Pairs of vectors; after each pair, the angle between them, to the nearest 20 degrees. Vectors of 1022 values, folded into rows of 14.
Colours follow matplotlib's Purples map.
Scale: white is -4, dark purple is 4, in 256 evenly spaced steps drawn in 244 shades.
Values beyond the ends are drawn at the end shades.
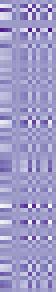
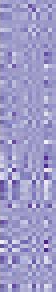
120 degrees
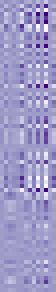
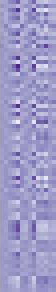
60 degrees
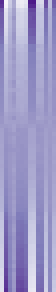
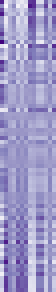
40 degrees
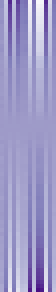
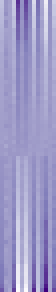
100 degrees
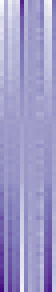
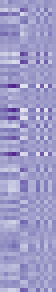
100 degrees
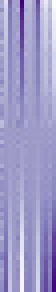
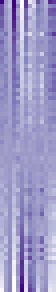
120 degrees
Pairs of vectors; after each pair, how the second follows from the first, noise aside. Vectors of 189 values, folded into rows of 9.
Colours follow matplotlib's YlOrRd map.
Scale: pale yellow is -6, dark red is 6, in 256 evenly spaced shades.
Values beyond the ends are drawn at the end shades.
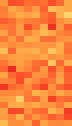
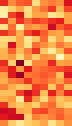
reversed, negated, scaled up.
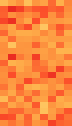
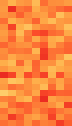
wrapped around, negated.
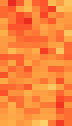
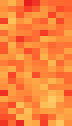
reversed, negated.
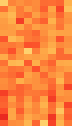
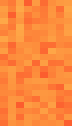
reversed, negated, shrunk.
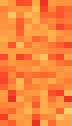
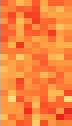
negated.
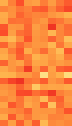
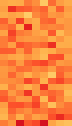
wrapped around, negated.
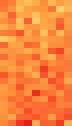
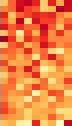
negated, scaled up.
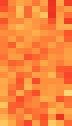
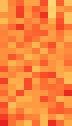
negated.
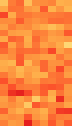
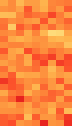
reversed, negated.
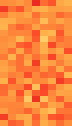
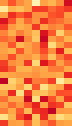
negated, scaled up.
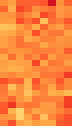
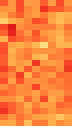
wrapped around, negated.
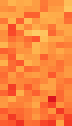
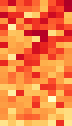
negated, scaled up.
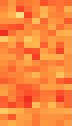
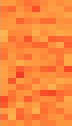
wrapped around, negated, shrunk.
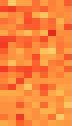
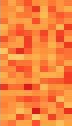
shuffled.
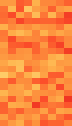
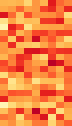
reversed, negated, scaled up.
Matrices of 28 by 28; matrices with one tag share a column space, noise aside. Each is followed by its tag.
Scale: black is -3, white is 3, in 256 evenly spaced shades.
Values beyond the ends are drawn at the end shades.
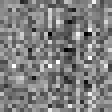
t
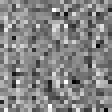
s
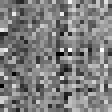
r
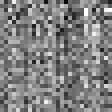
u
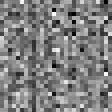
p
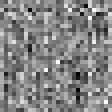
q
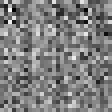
u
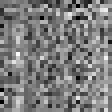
u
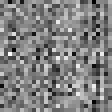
r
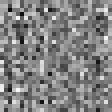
q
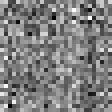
u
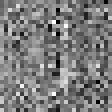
s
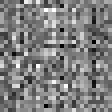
t
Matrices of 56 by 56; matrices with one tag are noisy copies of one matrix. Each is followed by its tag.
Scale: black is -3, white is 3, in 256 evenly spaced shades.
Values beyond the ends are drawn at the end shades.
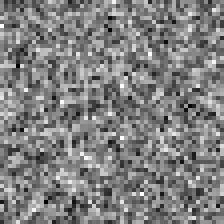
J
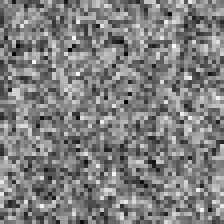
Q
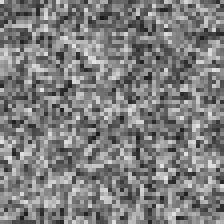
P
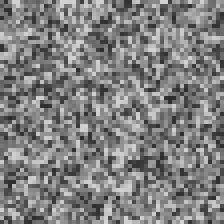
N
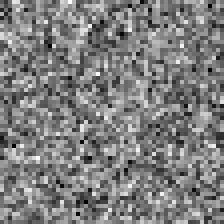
N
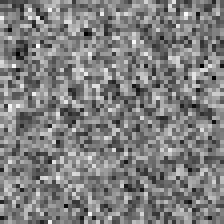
J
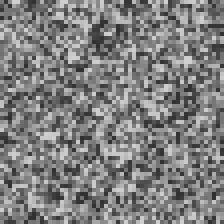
N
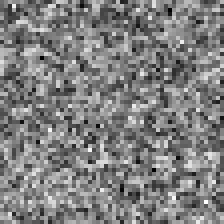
P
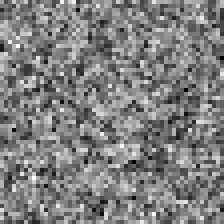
N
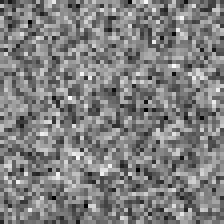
J
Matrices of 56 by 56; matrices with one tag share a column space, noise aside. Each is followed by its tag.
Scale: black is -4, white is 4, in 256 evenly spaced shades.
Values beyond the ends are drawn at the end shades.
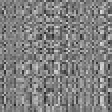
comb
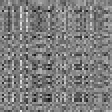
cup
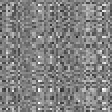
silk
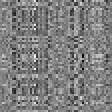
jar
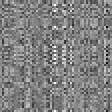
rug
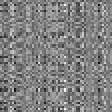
silk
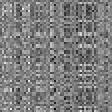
silk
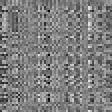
cup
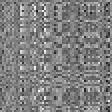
silk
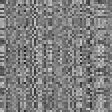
rug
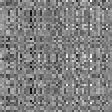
jar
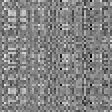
jar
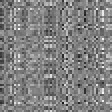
jar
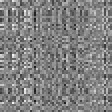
jar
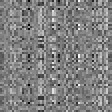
jar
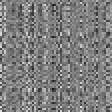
silk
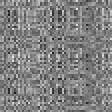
jar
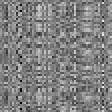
silk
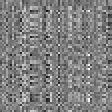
cup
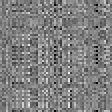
rug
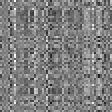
jar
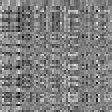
cup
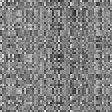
jar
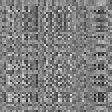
cup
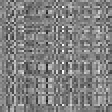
comb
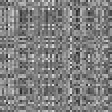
jar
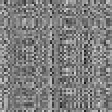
rug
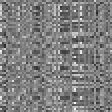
silk
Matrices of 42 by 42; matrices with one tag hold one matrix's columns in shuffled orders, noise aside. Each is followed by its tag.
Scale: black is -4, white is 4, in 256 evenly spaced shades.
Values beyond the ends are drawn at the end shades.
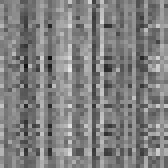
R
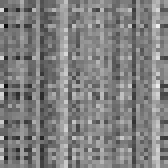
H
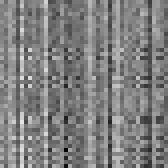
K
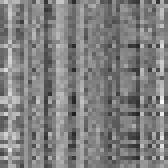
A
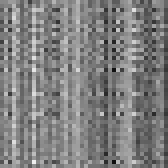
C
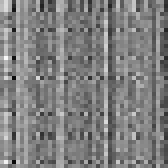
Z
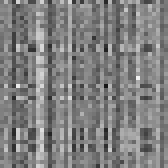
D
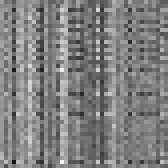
C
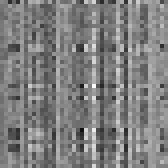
D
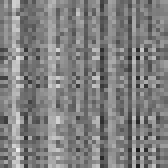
K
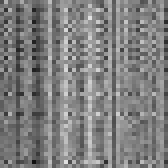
C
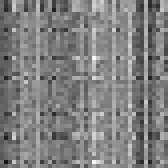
Z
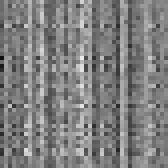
R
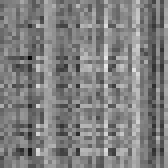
R
